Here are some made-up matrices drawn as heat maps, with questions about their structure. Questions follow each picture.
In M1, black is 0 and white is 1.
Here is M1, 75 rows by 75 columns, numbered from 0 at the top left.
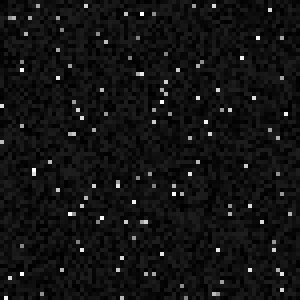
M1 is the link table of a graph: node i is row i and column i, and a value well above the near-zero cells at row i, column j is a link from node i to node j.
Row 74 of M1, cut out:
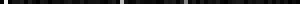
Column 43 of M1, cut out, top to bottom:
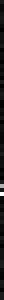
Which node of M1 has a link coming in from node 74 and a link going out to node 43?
node 46
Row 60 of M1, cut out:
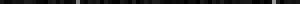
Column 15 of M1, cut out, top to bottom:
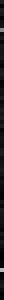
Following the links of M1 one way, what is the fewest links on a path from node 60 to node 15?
5
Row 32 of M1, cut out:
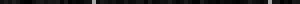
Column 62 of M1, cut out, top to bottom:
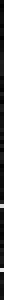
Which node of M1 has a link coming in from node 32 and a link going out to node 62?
node 67
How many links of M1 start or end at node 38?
5
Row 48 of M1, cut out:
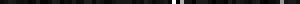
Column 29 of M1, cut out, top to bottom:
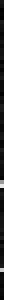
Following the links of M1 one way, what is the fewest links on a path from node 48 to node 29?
2
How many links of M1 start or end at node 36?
2
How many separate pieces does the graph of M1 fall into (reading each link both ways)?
6
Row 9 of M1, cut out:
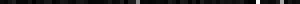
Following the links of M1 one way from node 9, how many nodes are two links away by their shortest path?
4
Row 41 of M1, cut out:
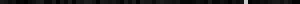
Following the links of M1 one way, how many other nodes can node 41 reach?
2
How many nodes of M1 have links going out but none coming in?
9
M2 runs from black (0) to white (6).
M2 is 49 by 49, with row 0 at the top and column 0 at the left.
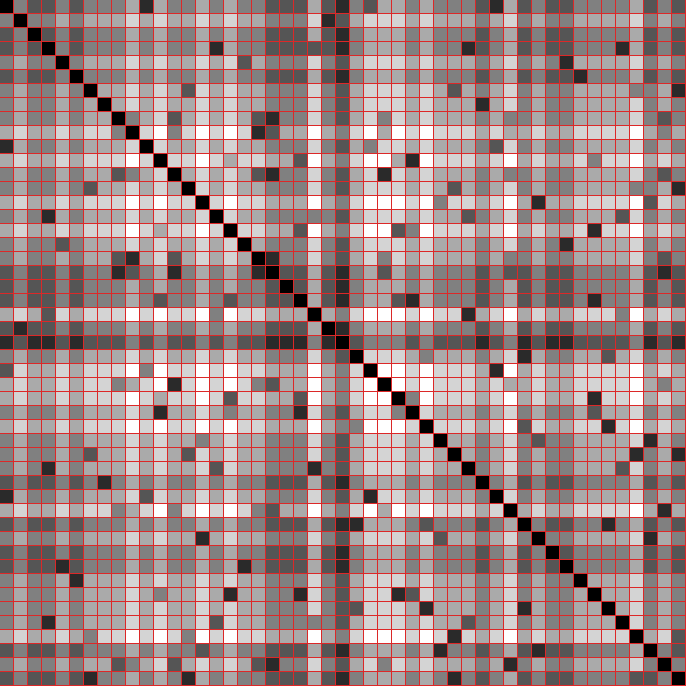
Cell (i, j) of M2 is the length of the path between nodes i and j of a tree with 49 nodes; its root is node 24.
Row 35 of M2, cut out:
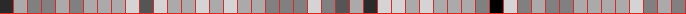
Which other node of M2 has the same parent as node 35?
10
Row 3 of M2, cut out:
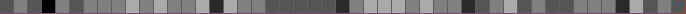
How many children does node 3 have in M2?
3
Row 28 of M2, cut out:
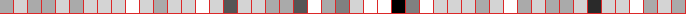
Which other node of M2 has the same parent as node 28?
16
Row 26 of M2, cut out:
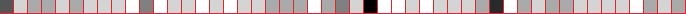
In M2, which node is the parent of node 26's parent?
0
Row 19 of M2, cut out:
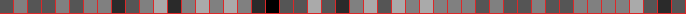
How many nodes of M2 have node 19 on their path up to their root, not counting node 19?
7
